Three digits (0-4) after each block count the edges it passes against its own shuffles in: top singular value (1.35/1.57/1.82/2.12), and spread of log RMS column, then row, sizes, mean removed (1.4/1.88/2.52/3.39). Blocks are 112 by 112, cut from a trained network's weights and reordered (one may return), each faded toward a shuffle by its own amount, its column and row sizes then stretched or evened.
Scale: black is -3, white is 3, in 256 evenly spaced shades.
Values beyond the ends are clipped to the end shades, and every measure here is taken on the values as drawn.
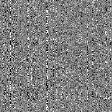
3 4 1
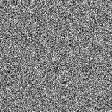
3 0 1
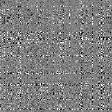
2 4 4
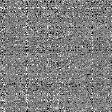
2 3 3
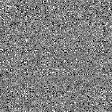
0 2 3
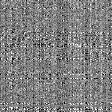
4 1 4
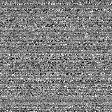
3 0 3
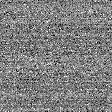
1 0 1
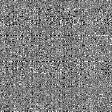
2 0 4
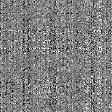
3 3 3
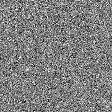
0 0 1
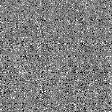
0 2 3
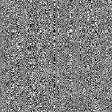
3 4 1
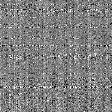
3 2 4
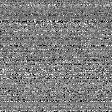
2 0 4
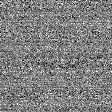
1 0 2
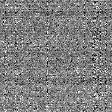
2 3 0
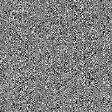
0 4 0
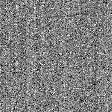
0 0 1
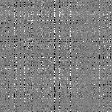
3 4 3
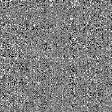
0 3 3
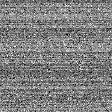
4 1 0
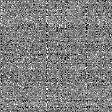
2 3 2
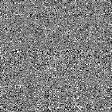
1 2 3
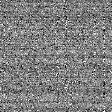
2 2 0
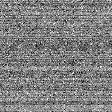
4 1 0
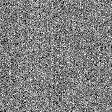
0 0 0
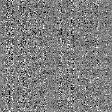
0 4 0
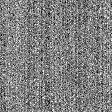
3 0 0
